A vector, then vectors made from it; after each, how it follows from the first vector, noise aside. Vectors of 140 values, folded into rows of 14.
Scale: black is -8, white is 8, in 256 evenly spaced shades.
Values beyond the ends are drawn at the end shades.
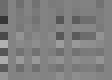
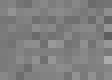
reversed, negated, shrunk.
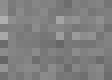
negated, shrunk.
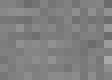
reversed, negated, shrunk.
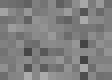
wrapped around.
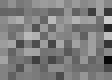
reversed, scaled up.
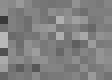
sign-scrambled.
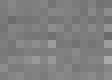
reversed, negated, shrunk.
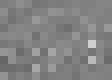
wrapped around, negated, partly zeroed.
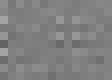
negated, shrunk.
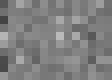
sign-scrambled.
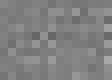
reversed, negated, shrunk.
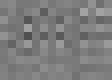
wrapped around, negated, partly zeroed.
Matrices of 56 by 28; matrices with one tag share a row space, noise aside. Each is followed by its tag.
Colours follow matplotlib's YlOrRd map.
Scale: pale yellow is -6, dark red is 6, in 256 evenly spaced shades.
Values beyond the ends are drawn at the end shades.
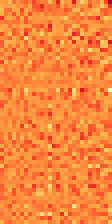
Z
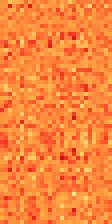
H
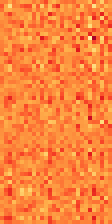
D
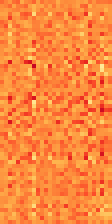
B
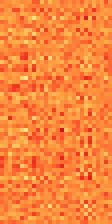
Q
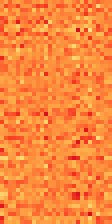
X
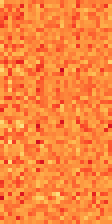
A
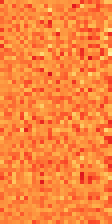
Z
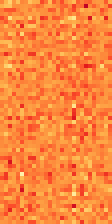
H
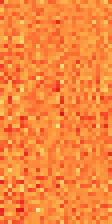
A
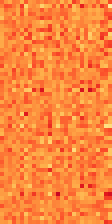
Z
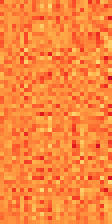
Z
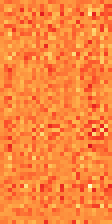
D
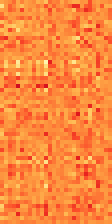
X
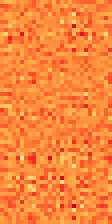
H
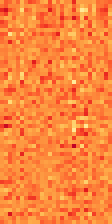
H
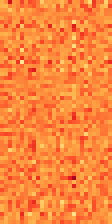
H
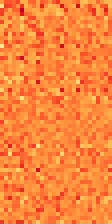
A
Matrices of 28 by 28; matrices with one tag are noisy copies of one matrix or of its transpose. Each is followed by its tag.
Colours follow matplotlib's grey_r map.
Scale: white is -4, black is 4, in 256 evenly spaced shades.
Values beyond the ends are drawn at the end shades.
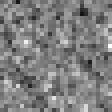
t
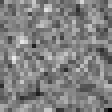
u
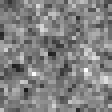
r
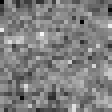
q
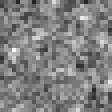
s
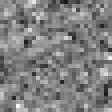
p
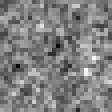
r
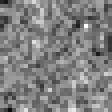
q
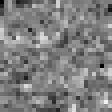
q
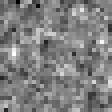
s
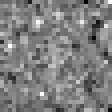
u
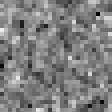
p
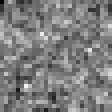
q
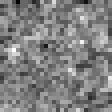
s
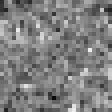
q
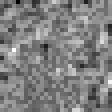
s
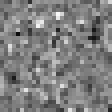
u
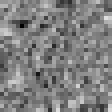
p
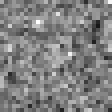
u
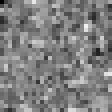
q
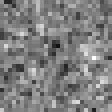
r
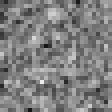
s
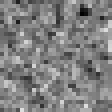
t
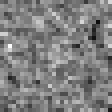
u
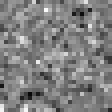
u
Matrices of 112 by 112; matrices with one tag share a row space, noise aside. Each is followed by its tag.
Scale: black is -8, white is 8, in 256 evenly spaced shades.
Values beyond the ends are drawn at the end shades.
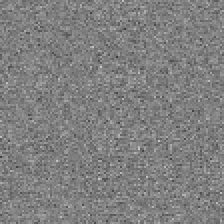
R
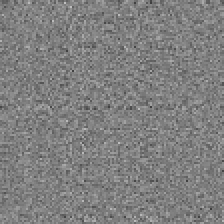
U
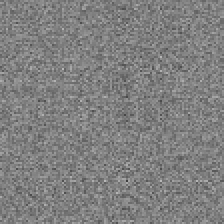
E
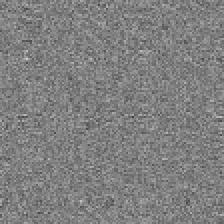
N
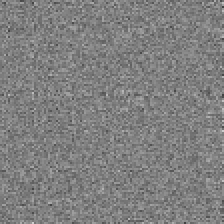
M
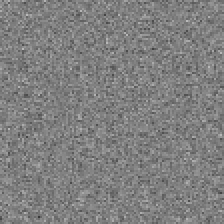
N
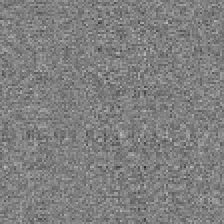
R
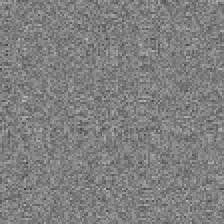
N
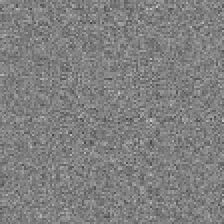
U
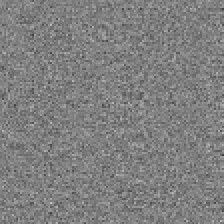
M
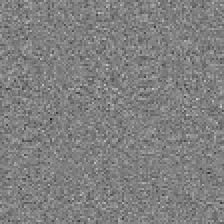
N
